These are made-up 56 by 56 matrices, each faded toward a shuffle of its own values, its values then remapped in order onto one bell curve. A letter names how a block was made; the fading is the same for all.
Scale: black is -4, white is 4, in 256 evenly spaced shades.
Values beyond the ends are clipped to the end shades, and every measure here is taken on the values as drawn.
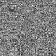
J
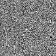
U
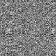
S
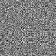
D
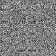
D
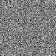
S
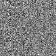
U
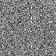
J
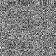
D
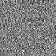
D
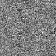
S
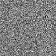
D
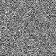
S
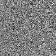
U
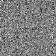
U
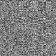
D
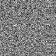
S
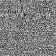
S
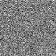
S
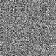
S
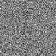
D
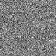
S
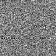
S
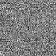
D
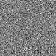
J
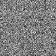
J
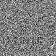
J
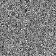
U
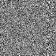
U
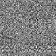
D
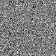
U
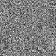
D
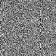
U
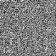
S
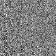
U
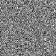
J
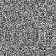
D
